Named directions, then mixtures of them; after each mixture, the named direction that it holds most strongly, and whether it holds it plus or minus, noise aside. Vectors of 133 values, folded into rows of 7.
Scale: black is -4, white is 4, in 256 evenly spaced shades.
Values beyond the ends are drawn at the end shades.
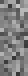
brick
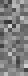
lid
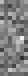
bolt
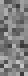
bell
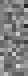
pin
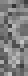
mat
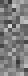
lid, plus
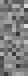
pin, minus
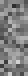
mat, plus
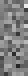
pin, minus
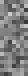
pin, minus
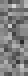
mat, minus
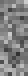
mat, minus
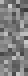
brick, minus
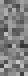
bell, plus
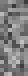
mat, plus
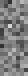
lid, plus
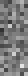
bell, plus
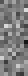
pin, plus
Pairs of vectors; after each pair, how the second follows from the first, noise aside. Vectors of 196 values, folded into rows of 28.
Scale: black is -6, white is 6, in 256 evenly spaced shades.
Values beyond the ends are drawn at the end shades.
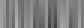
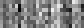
wrapped around, negated, scaled up.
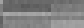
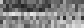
scaled up.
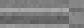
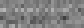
partly zeroed.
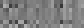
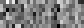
wrapped around, scaled up.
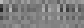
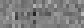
wrapped around, partly zeroed.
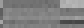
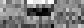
wrapped around, negated, scaled up.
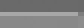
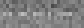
partly zeroed.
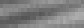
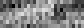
wrapped around, scaled up.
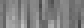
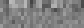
wrapped around, partly zeroed.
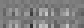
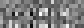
scaled up.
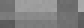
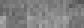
reversed, shrunk.
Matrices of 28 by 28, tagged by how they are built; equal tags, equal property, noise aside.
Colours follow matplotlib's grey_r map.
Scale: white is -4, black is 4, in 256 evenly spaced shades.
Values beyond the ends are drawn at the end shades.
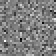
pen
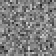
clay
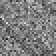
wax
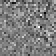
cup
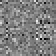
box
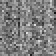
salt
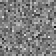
clay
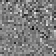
cup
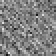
wax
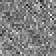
wax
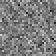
wax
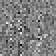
pen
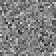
clay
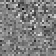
cup
